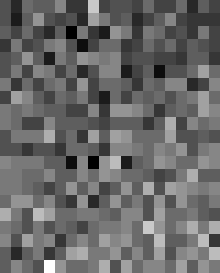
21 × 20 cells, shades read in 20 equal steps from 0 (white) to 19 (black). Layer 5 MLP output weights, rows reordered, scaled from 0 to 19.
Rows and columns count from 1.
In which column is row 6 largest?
15
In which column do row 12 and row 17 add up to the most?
3
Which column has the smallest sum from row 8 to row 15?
11
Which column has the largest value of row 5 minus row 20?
20
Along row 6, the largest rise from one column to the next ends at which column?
12
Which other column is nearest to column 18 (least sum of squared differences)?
13
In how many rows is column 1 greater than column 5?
8
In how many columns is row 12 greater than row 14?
10
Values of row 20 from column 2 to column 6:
16 12 10 15 12
